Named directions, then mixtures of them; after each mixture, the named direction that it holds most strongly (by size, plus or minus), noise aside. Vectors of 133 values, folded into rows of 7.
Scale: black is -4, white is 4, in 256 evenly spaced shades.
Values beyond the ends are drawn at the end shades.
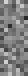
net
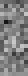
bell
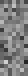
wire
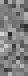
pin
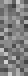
net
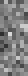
pin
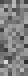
wire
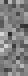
pin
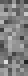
wire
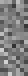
net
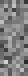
wire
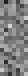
net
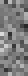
pin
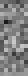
bell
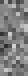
pin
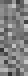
net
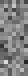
wire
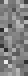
net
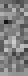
bell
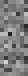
pin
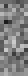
bell
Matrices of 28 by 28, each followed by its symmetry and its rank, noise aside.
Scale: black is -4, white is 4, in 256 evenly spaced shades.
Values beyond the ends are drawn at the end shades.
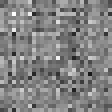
symmetric, rank four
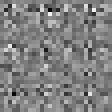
no symmetry, rank three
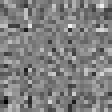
antisymmetric, rank four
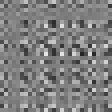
no symmetry, rank two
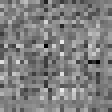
no symmetry, rank four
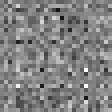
no symmetry, rank four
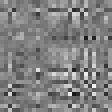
no symmetry, rank two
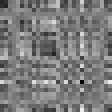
symmetric, rank two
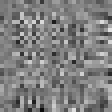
no symmetry, rank three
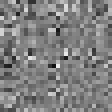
antisymmetric, rank four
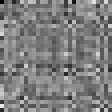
no symmetry, rank three
